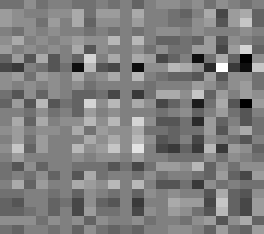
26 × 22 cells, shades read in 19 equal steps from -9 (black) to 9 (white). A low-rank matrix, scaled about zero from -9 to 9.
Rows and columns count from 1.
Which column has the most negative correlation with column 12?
15
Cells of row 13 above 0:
5
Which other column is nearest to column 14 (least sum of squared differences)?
3
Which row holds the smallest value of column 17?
7
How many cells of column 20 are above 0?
10
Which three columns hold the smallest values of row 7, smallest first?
21, 17, 14
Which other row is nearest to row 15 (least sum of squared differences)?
2
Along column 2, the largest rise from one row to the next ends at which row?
9
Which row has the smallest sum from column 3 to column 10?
8
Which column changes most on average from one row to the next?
12
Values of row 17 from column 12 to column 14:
7 0 -4
